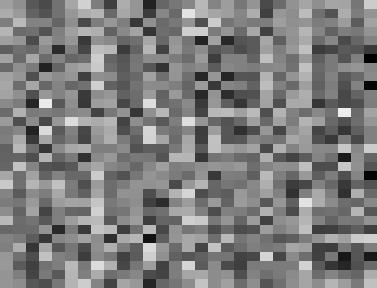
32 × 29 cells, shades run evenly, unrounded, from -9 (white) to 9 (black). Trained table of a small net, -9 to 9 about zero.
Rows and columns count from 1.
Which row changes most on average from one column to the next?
12
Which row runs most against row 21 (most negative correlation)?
17
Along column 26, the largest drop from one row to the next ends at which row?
27
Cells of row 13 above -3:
22
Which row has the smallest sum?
2
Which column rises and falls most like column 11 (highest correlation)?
16
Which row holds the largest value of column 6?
19
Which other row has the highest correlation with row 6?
26
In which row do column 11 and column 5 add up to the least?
21
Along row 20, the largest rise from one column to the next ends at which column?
29
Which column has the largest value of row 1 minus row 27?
28
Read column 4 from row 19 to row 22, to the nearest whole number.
3 2 -2 0
